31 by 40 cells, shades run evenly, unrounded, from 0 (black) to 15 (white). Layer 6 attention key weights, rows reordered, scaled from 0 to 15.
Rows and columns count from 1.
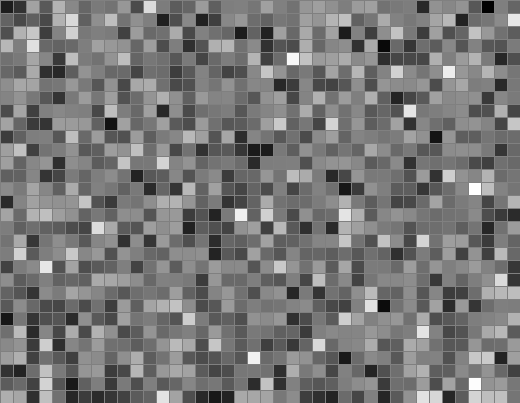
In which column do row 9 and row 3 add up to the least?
19
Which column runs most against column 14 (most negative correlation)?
35
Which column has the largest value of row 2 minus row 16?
9
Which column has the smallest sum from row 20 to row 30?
3
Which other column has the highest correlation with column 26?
6
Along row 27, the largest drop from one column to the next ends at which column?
5
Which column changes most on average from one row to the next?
27
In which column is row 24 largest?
29
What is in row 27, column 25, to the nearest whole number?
13
